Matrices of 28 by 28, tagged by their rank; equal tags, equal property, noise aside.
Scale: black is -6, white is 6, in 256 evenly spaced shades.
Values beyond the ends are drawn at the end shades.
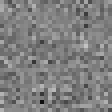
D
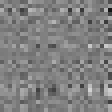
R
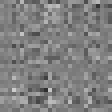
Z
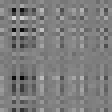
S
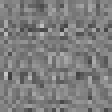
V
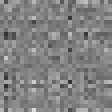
Z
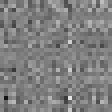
Z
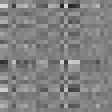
S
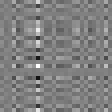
S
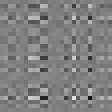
S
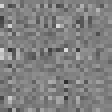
Z
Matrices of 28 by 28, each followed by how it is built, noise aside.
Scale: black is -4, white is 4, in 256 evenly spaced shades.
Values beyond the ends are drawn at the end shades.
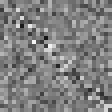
banded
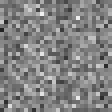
repeating rows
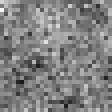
smooth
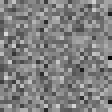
repeating rows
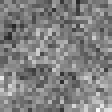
smooth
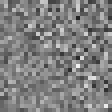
upper triangular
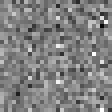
uneven columns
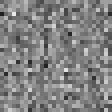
blocks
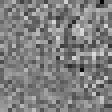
upper triangular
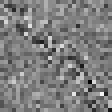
banded
